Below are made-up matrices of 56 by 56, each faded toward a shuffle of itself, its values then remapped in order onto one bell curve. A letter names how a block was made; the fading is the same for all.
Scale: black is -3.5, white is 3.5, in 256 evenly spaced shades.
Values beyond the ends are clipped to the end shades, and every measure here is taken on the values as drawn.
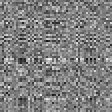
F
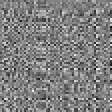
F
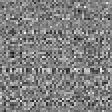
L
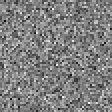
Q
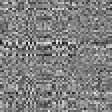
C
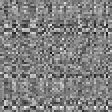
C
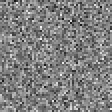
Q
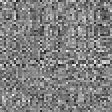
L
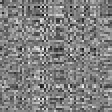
C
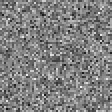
Q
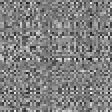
C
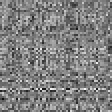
L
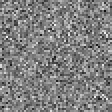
Q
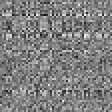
L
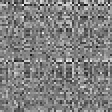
C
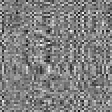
F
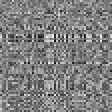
C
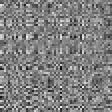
C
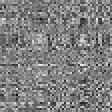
L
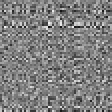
C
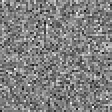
Q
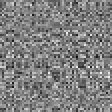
L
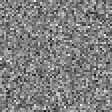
Q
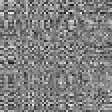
C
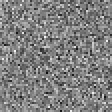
Q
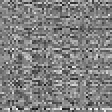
L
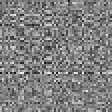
L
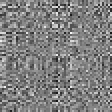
F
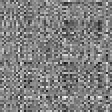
F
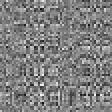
F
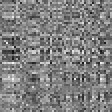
C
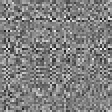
F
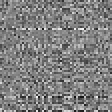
C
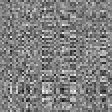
F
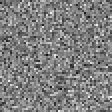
Q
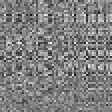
C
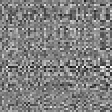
C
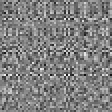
C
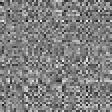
C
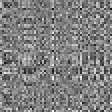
F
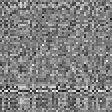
L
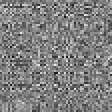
L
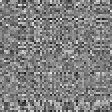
F
